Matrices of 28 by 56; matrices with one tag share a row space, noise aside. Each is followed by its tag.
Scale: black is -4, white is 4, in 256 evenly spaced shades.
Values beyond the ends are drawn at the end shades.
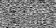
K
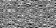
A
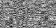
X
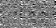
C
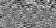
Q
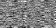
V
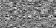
X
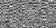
X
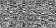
X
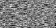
V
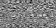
K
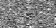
A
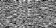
X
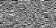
V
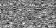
X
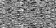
Q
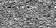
A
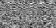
K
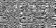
C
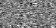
Q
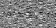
A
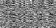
K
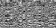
X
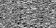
Q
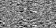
Q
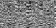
A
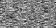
V
